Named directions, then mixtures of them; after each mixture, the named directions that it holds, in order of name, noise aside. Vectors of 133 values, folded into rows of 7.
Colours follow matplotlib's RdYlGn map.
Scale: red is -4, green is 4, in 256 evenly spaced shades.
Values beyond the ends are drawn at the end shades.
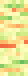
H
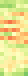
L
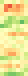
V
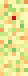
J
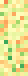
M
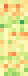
J, V.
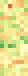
H, J.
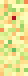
J.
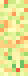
H, M.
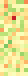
J.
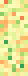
M.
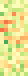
L, M.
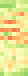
L.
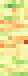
H, L.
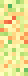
J, L.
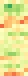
V.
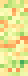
H, M.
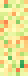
H, M.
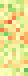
J, L.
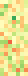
J, M.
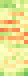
L.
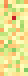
J.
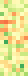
L, M.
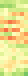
L.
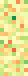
J.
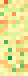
M.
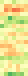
H, V.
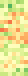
J, L.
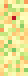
J.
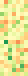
M.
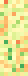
M.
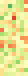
H, J.
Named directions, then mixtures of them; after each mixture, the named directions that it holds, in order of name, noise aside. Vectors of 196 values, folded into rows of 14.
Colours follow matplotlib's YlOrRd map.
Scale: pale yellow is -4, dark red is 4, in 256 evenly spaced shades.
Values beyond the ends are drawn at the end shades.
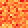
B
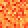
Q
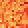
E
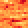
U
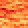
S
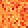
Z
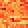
E, S, U.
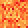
Q, U, Z.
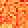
B.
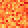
E.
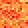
B, U, Z.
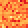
E, Q, U.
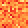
B, Z.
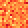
B, E.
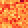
B, Q, U.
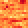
U.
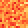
E.
